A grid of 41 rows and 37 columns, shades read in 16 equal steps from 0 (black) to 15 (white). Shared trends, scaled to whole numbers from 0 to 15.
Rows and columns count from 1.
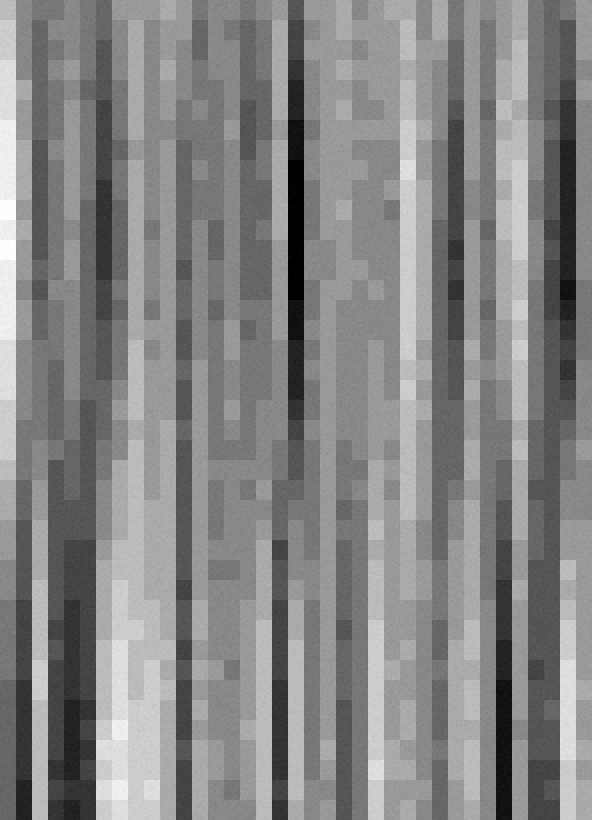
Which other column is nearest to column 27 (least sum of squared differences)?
21
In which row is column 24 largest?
39
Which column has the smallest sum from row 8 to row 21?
19
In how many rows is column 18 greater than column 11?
10
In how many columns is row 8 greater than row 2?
10
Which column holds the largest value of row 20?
1
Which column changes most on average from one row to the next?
36
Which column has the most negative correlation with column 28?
13
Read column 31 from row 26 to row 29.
7 7 7 7
